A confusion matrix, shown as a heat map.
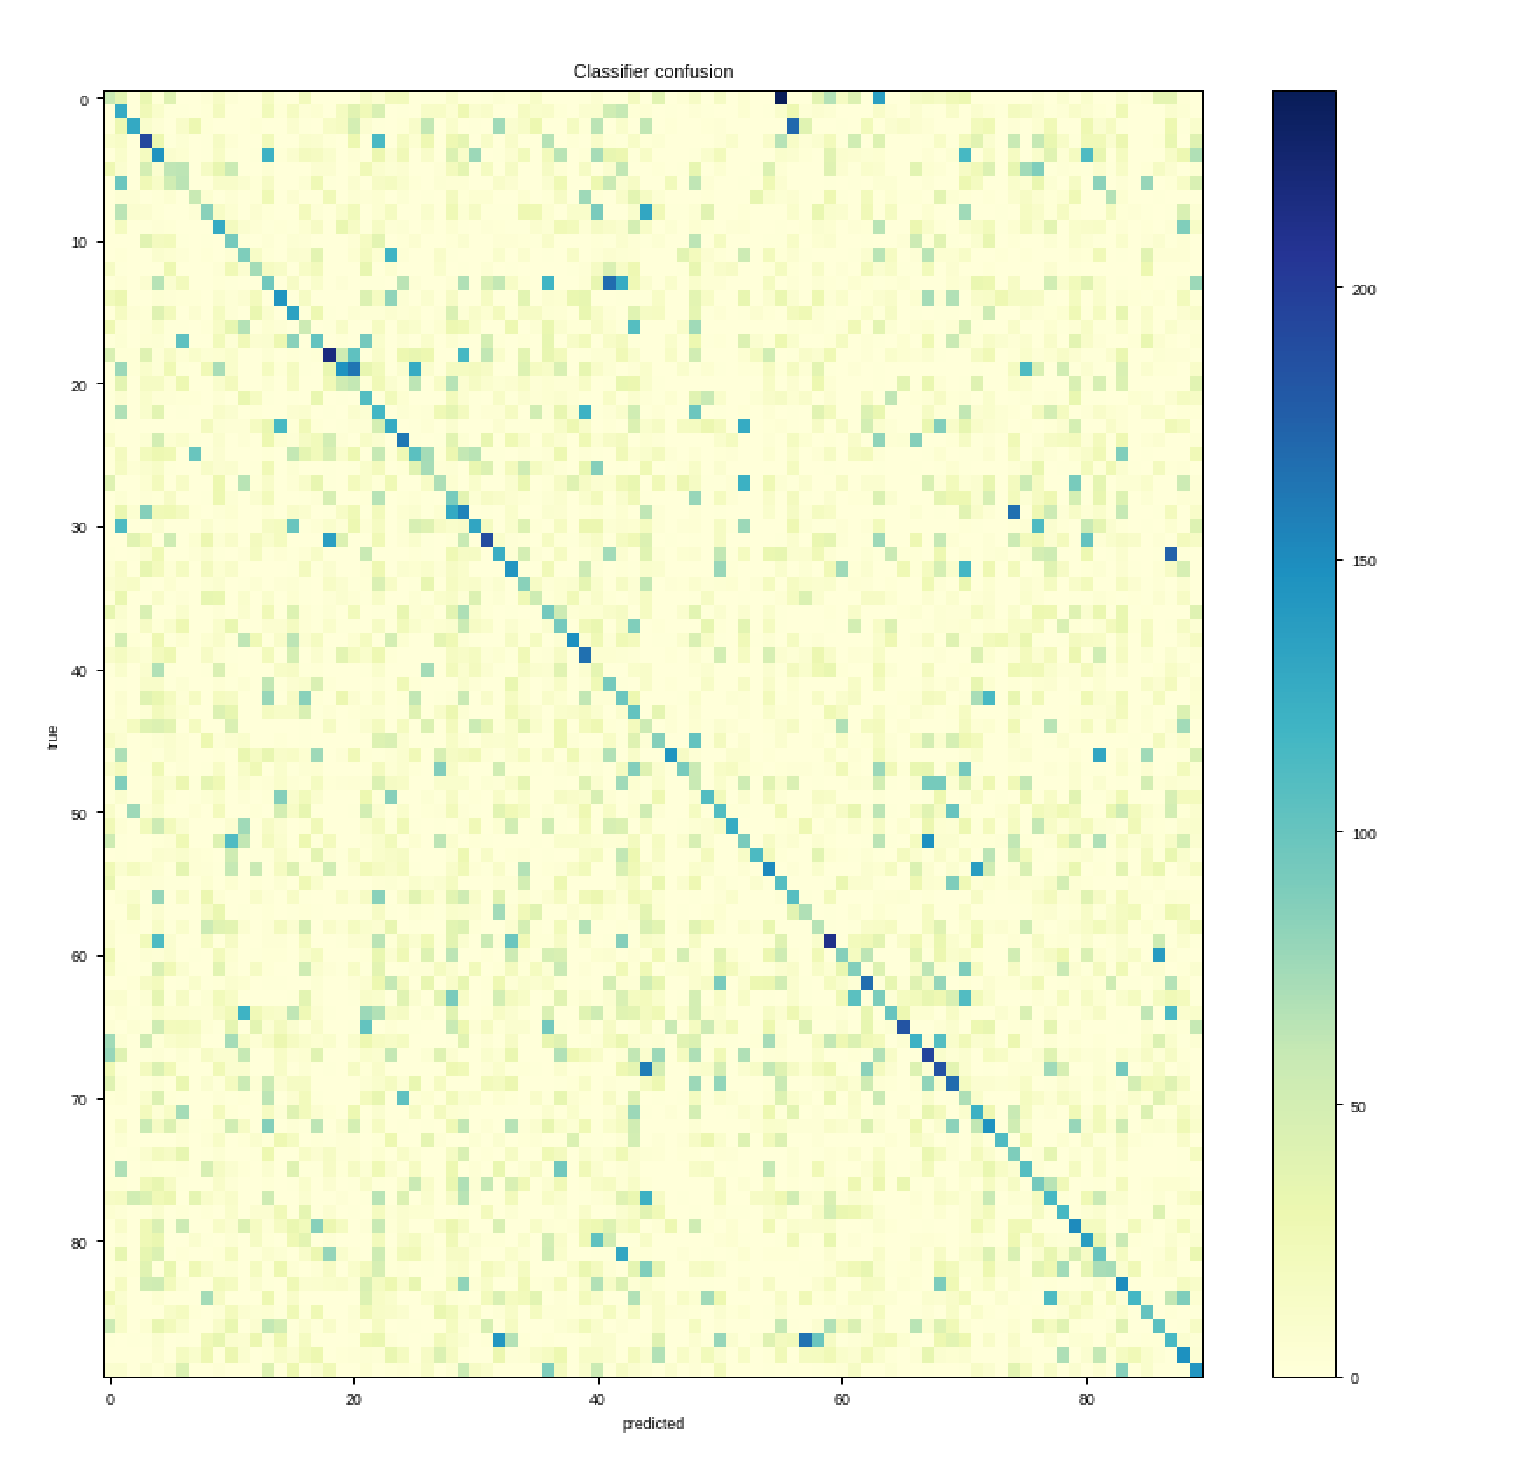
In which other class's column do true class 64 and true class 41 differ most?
11
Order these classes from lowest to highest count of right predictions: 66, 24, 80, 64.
64, 66, 80, 24
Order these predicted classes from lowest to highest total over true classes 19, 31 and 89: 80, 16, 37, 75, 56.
16, 56, 37, 80, 75
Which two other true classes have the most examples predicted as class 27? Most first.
47, 52
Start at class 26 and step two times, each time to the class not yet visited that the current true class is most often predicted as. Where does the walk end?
4
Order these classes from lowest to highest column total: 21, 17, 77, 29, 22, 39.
17, 21, 77, 39, 29, 22
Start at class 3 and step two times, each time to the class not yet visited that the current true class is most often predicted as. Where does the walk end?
39
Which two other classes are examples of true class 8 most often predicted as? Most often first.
44, 40
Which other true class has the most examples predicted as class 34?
54
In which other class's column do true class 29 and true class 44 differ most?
74
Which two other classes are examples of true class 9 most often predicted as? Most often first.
88, 63
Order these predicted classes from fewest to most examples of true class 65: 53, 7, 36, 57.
53, 7, 57, 36
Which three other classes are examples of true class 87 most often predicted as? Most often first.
57, 32, 58
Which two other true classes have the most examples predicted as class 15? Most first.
30, 17
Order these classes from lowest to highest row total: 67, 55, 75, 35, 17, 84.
35, 55, 75, 17, 84, 67
